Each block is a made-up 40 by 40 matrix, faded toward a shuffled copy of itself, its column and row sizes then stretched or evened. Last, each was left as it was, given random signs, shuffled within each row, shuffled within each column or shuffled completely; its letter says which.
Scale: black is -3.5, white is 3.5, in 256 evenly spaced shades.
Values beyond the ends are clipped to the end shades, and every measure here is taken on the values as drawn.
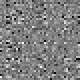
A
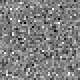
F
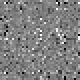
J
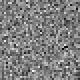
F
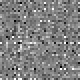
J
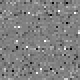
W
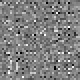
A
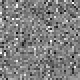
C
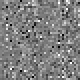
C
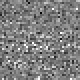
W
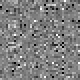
A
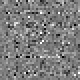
J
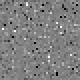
F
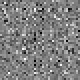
A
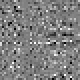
A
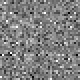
W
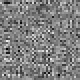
A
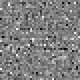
W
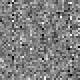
C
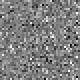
C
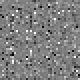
C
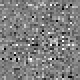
J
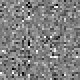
J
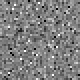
F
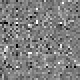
J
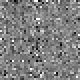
J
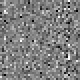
C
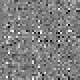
A
